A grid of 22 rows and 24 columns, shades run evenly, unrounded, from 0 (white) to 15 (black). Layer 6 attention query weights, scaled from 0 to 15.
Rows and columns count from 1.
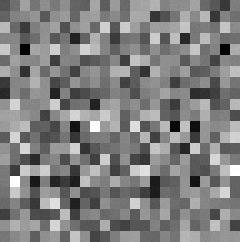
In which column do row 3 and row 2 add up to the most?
22
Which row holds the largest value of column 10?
10
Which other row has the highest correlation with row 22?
18
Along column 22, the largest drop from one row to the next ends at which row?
21
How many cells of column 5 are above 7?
10
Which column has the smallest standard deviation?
17
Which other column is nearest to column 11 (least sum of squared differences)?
1
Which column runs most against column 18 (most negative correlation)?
12
